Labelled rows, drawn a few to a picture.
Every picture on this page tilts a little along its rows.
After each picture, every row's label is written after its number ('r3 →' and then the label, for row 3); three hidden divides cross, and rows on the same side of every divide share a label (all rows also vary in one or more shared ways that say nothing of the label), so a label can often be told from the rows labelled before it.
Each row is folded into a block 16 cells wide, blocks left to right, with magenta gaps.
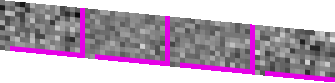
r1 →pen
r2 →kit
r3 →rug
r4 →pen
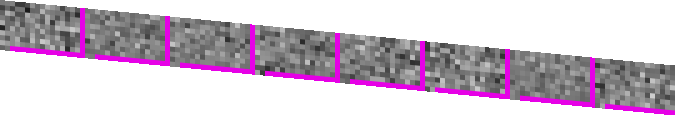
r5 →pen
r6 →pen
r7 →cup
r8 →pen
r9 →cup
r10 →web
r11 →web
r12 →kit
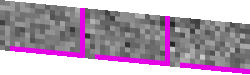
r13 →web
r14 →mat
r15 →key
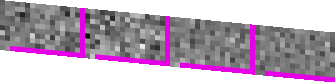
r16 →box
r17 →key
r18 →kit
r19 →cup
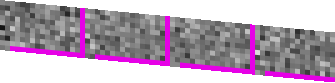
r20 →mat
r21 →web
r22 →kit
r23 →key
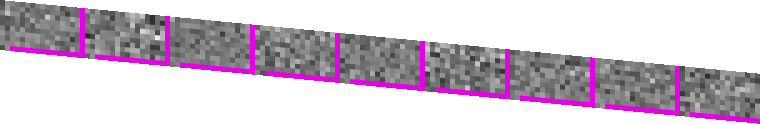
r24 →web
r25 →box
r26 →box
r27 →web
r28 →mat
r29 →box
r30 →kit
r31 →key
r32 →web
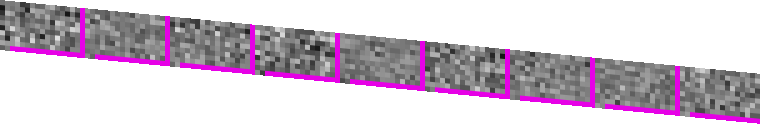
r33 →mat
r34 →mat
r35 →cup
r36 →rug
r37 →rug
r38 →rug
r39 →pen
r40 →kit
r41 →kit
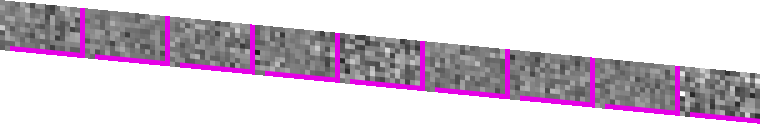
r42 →cup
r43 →pen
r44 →key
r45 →kit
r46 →pen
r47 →web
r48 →mat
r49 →mat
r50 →web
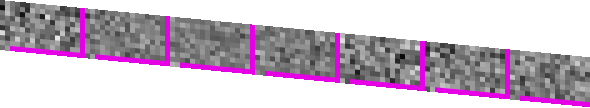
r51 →key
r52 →cup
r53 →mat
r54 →cup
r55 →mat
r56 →cup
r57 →key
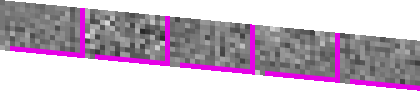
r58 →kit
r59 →pen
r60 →box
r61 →kit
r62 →kit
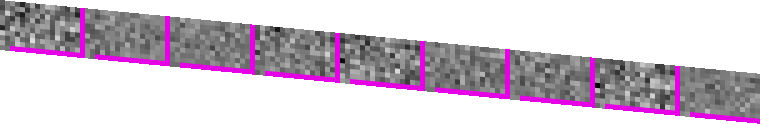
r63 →rug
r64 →web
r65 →web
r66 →pen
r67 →key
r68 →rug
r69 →key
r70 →box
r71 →key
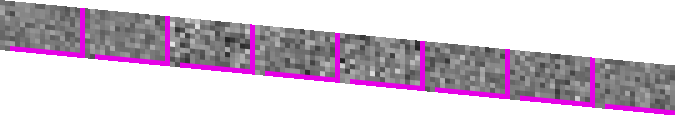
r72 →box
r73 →cup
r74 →rug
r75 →key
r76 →mat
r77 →rug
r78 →key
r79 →mat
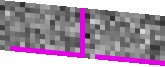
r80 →pen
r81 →key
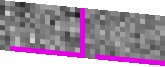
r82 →pen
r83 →rug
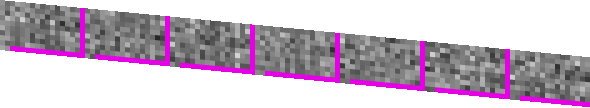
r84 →key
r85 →web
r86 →key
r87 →key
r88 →rug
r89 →rug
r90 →pen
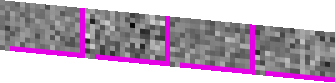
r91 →kit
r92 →pen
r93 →kit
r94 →box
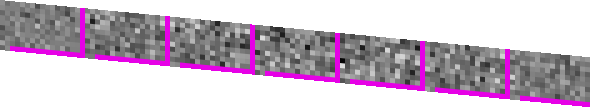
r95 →box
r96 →kit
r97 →kit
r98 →pen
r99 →kit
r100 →mat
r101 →cup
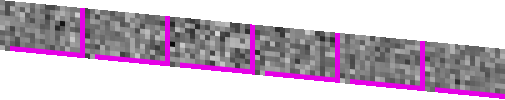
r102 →mat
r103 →web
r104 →rug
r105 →mat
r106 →key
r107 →web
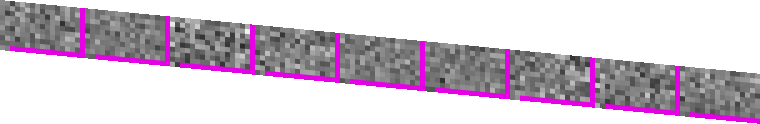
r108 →key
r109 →web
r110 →box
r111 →rug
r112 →rug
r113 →box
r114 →box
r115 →pen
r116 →rug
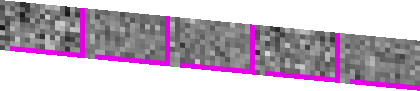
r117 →box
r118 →cup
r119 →kit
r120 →pen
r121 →mat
